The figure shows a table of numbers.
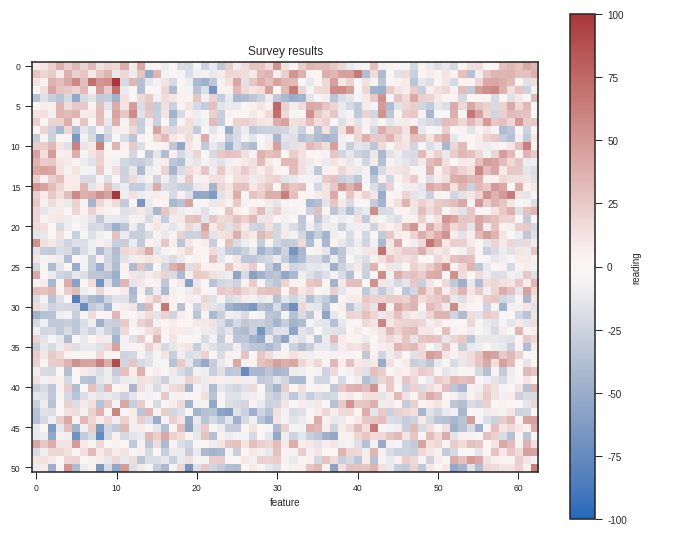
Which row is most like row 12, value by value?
36
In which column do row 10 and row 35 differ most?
61
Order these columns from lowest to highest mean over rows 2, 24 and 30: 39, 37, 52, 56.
39, 56, 37, 52
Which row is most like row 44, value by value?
48
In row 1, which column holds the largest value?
40
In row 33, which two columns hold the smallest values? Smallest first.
28, 32
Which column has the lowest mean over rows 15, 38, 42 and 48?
22
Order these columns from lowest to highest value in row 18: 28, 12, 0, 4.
12, 4, 0, 28
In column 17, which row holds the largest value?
25
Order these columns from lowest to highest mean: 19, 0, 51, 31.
19, 31, 0, 51
